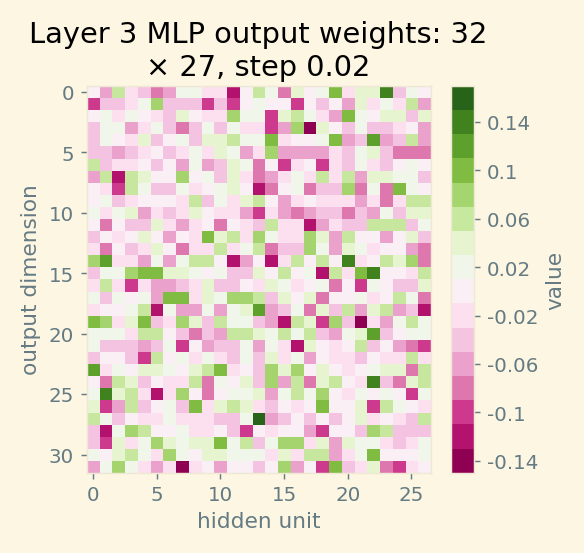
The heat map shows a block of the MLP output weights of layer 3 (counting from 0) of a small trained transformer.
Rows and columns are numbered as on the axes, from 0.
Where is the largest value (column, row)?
13, 27
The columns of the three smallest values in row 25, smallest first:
5, 25, 9
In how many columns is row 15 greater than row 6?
19
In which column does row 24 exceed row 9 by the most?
22
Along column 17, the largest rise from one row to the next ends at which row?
12
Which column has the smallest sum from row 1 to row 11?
17
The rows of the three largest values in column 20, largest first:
14, 2, 8
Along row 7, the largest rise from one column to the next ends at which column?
3
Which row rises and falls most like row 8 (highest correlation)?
7
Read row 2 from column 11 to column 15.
0.08 0.02 0.02 -0.1 0.04
